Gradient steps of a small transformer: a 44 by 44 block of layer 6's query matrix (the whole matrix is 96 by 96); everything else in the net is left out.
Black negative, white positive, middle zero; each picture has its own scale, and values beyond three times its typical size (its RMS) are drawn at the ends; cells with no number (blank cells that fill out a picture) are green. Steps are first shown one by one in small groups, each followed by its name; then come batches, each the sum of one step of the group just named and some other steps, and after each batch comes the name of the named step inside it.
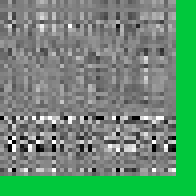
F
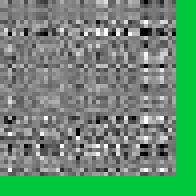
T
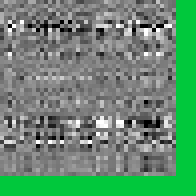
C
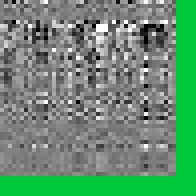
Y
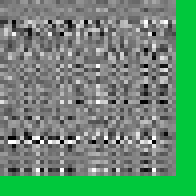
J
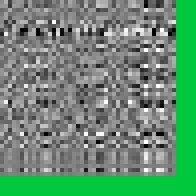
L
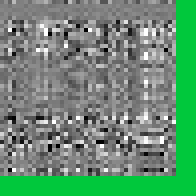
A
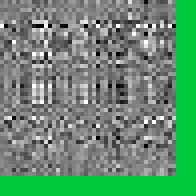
L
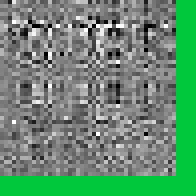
Y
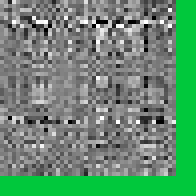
Y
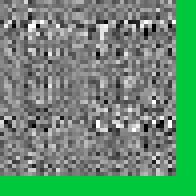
Y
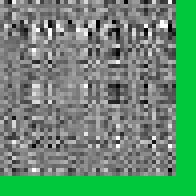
J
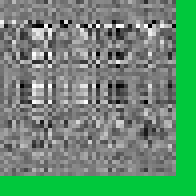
C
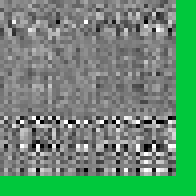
L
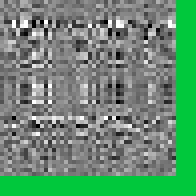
F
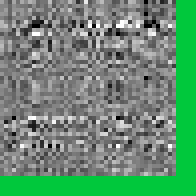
A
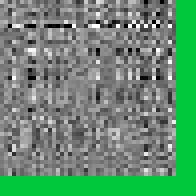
L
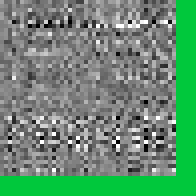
J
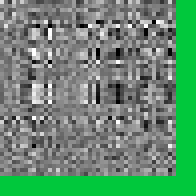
T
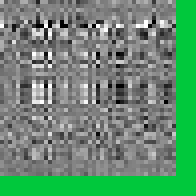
Y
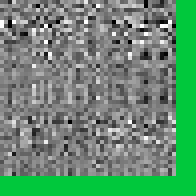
L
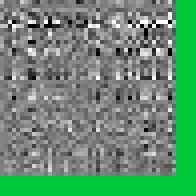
L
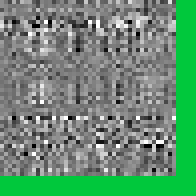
A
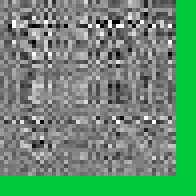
L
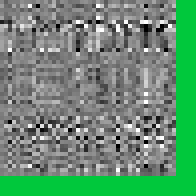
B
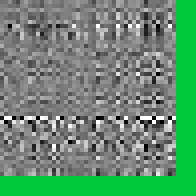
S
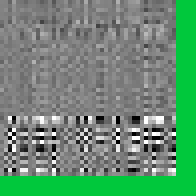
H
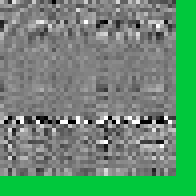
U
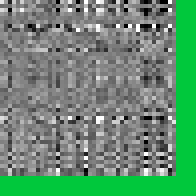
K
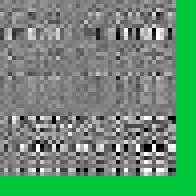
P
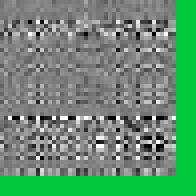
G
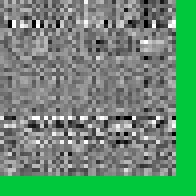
K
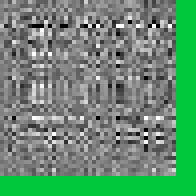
H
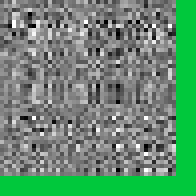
P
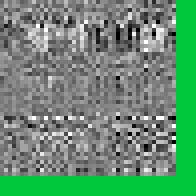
P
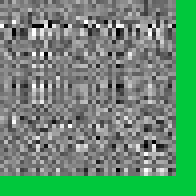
P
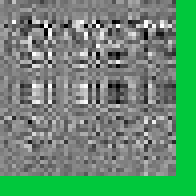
S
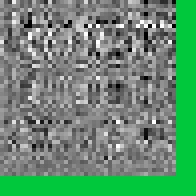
U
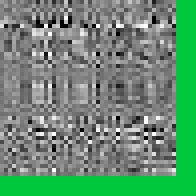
H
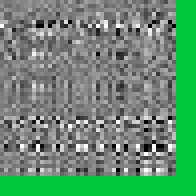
P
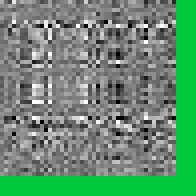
U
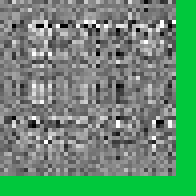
U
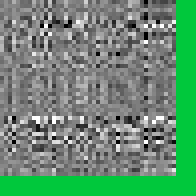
H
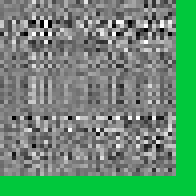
G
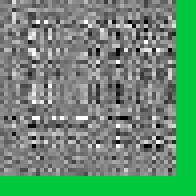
G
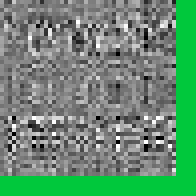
H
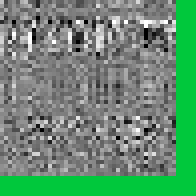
B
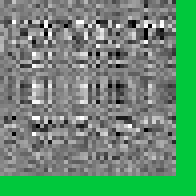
B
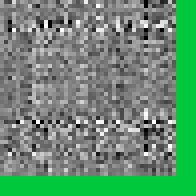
B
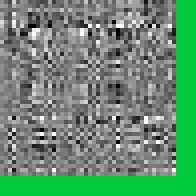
H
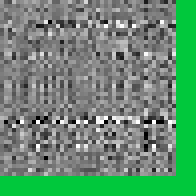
U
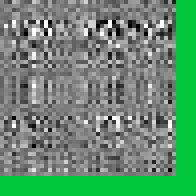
U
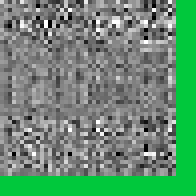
K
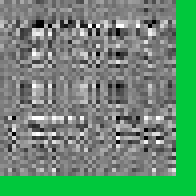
H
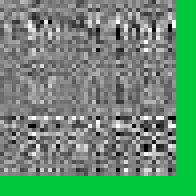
P
